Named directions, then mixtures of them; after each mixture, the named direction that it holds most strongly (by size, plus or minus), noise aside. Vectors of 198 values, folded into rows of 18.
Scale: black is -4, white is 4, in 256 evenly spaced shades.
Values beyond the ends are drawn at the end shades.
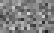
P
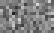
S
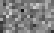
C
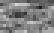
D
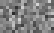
S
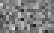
P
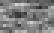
D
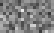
P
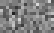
S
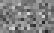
P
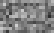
C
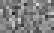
S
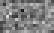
C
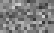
P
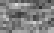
D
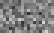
P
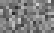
S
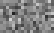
S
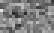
D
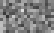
C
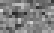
D
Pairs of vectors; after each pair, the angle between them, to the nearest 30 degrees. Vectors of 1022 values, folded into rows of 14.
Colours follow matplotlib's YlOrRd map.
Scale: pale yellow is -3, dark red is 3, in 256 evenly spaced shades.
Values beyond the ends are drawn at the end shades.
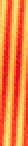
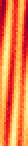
150 degrees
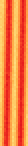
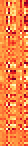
90 degrees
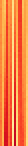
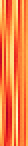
60 degrees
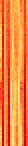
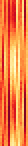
60 degrees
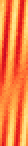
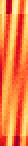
30 degrees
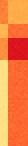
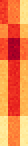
60 degrees
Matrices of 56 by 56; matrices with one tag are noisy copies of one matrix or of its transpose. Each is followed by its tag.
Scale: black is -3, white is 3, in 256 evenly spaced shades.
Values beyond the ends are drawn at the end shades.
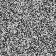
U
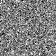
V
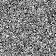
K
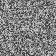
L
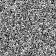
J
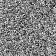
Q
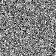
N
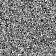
U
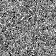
J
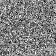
Q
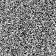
Q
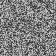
J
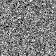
J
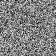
N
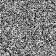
J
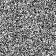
L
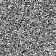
Q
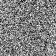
Q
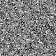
U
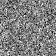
K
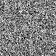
L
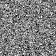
L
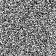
Q
